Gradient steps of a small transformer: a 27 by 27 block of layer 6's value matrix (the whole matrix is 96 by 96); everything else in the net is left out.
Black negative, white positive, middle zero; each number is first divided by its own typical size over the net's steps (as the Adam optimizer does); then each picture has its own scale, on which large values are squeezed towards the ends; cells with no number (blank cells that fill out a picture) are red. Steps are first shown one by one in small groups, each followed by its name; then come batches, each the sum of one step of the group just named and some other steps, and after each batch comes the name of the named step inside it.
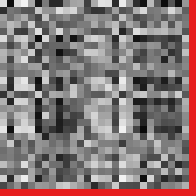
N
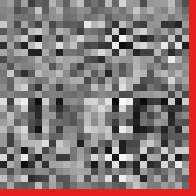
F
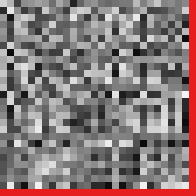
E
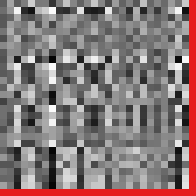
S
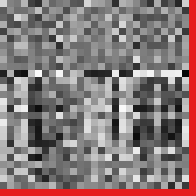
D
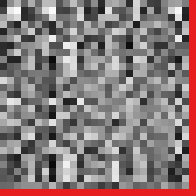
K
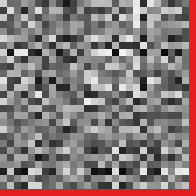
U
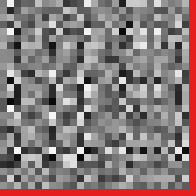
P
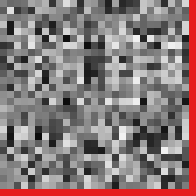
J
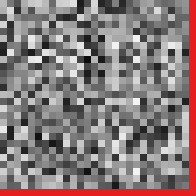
J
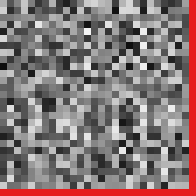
P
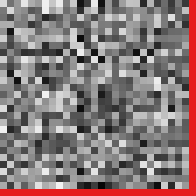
E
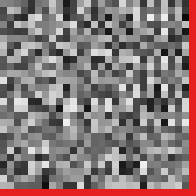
U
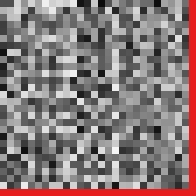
K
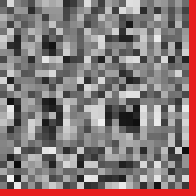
P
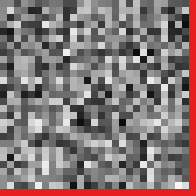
E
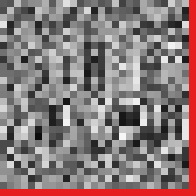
J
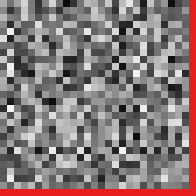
P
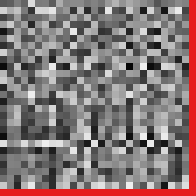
S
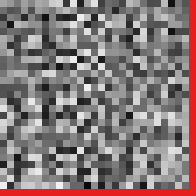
P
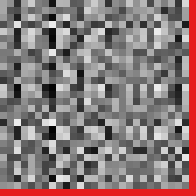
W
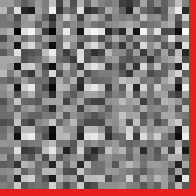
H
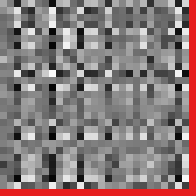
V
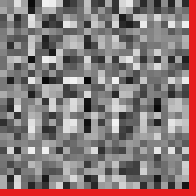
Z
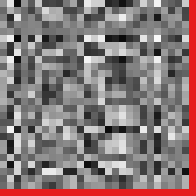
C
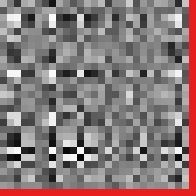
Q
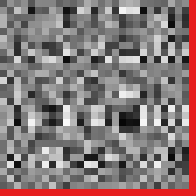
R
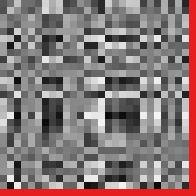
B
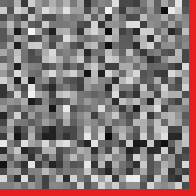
H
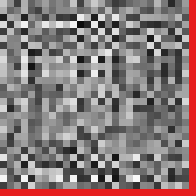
C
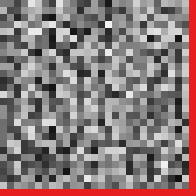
W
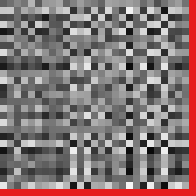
B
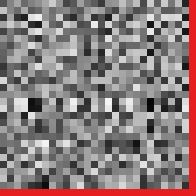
Z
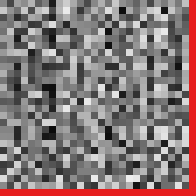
W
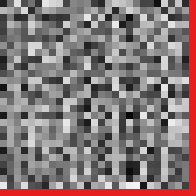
Z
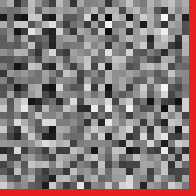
W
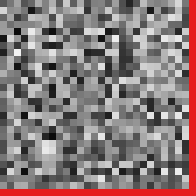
H
